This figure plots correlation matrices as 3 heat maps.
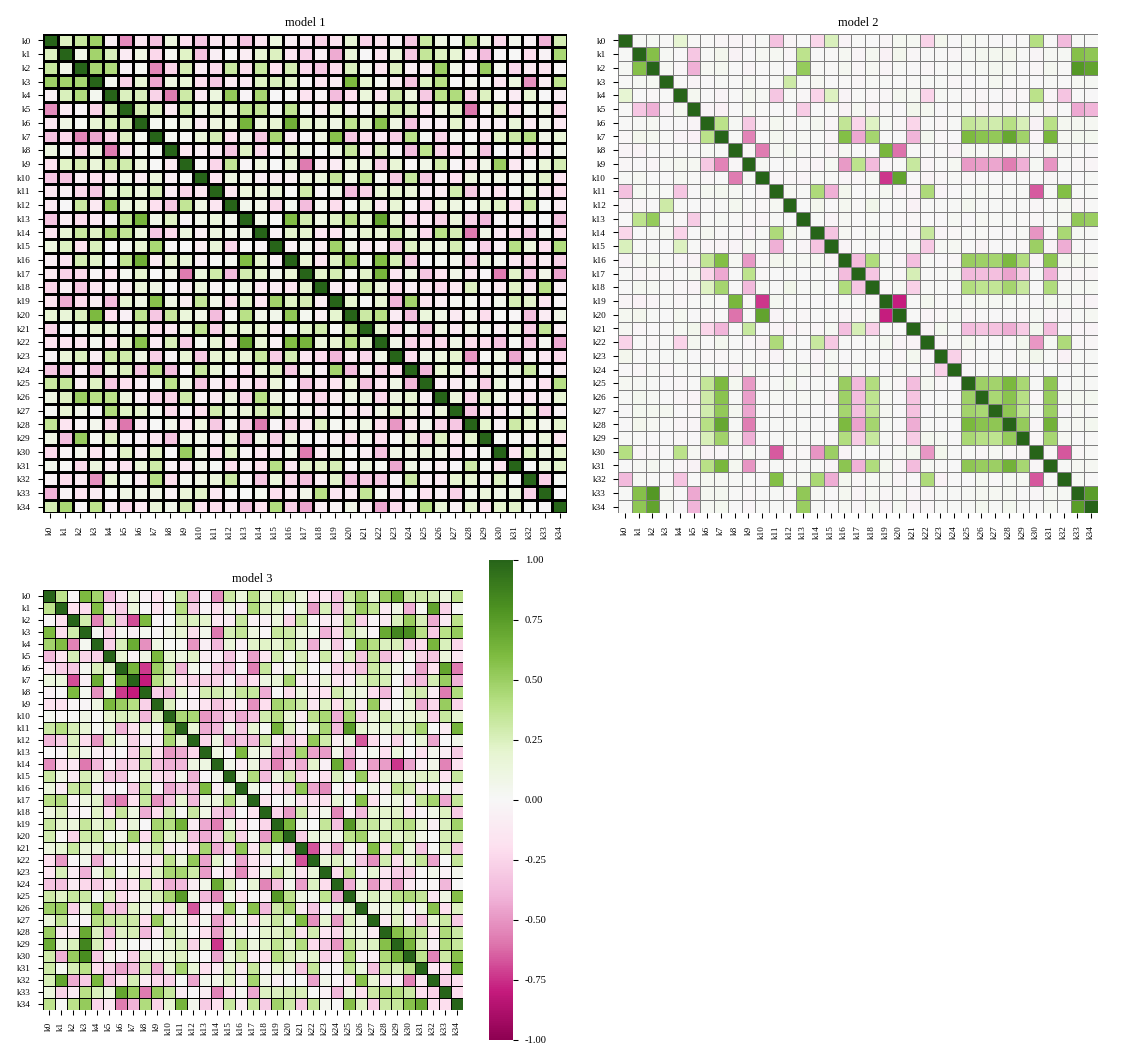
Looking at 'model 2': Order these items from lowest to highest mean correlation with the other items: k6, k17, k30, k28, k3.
k17, k30, k3, k6, k28
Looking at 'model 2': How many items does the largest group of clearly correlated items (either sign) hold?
13
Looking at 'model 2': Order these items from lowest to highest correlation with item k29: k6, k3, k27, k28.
k3, k6, k27, k28
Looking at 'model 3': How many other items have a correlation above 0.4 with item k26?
7
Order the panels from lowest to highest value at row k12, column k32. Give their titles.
model 3, model 2, model 1
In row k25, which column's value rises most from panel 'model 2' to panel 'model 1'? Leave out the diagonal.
k9
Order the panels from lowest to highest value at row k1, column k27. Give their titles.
model 2, model 1, model 3
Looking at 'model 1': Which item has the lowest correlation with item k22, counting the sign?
k34
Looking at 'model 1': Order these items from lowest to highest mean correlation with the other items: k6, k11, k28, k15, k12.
k28, k11, k12, k15, k6
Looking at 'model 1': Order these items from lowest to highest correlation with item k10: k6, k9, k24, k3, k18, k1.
k1, k3, k6, k9, k18, k24
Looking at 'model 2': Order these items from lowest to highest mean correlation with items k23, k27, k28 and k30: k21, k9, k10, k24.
k9, k21, k24, k10
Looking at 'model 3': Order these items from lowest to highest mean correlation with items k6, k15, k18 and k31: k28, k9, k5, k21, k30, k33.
k5, k9, k21, k30, k33, k28
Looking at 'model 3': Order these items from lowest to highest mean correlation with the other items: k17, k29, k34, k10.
k17, k10, k34, k29
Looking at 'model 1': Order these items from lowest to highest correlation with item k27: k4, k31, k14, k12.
k31, k12, k14, k4
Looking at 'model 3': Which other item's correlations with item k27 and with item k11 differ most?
k34
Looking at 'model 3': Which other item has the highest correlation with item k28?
k3
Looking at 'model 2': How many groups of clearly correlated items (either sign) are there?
6
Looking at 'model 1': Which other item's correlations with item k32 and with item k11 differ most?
k17
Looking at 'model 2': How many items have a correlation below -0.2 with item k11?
4
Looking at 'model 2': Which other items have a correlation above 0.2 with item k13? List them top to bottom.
k1, k2, k33, k34
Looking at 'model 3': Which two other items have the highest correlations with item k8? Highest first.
k2, k34
